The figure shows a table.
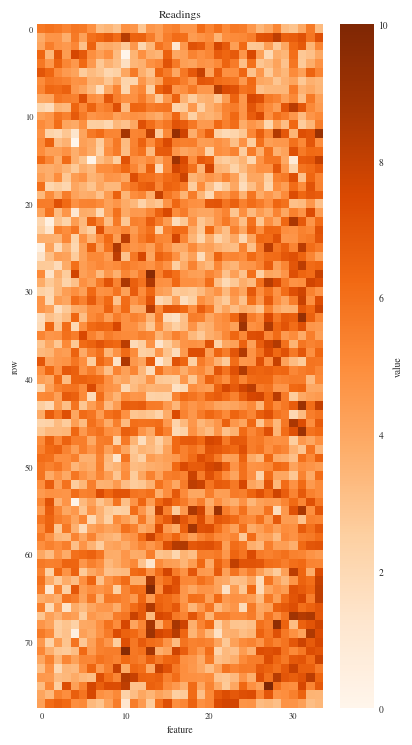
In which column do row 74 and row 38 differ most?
14
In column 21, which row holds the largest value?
55
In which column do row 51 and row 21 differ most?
4
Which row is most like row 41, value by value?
76
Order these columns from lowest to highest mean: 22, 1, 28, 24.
1, 22, 24, 28
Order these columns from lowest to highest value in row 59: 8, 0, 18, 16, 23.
8, 0, 23, 18, 16
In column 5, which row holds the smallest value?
57
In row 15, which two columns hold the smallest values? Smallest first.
6, 30
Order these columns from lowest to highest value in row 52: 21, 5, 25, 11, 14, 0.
11, 5, 25, 0, 14, 21
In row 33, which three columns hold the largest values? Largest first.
31, 24, 27
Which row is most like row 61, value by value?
39
